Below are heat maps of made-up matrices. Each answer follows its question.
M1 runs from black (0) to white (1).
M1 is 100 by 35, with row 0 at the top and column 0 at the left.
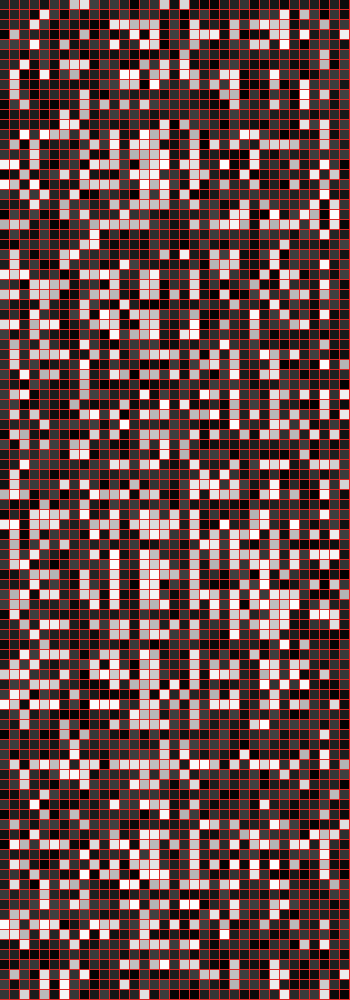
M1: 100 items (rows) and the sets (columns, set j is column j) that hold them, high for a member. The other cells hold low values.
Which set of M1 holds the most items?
14
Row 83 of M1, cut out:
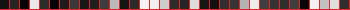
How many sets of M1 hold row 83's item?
11
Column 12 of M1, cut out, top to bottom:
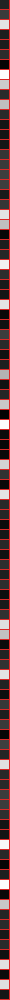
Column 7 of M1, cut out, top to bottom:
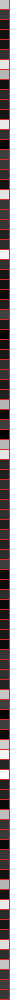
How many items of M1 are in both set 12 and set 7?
5
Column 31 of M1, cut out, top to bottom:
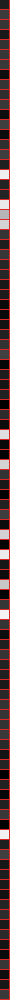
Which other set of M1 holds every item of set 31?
33
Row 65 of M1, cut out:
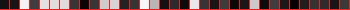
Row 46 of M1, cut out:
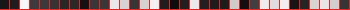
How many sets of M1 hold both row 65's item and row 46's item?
5
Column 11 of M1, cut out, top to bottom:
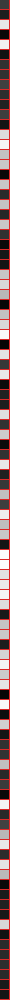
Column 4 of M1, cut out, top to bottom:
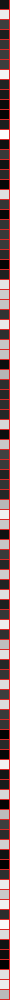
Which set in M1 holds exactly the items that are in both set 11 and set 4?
5
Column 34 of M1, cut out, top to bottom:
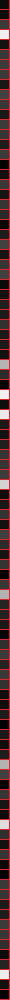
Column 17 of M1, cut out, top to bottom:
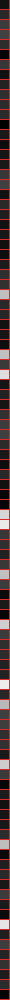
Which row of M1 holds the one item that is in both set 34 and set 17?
76
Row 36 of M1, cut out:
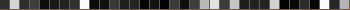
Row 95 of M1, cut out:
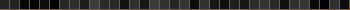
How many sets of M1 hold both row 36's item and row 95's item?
0
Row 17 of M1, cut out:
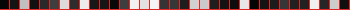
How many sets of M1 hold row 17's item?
11
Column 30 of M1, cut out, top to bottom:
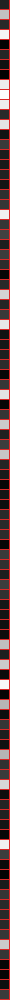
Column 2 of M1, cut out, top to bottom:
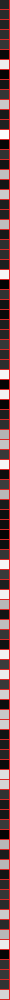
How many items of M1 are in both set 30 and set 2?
5
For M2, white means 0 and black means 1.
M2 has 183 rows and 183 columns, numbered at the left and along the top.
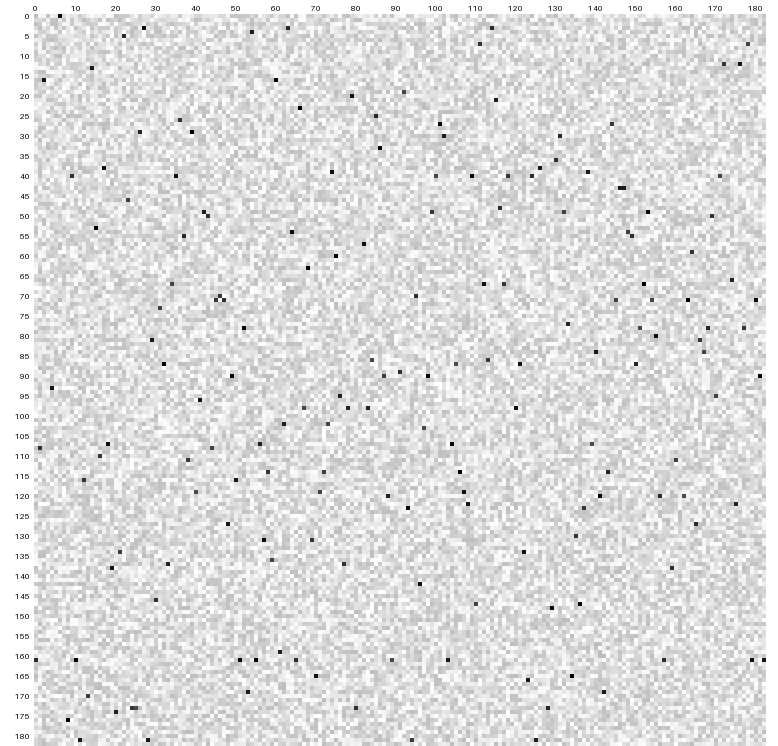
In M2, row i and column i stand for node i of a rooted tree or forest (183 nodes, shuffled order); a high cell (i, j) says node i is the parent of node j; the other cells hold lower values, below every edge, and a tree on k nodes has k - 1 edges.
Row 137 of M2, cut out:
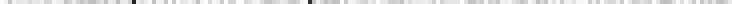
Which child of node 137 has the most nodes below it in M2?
33
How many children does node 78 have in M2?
4
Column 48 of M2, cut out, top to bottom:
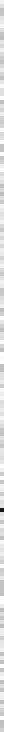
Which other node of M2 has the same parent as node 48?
165
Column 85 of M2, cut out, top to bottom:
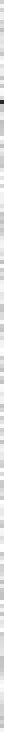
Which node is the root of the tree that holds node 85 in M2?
173
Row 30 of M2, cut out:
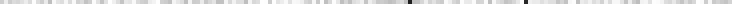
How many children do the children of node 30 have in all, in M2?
4
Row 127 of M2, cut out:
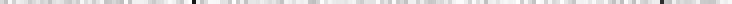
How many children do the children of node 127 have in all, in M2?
3
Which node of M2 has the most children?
161
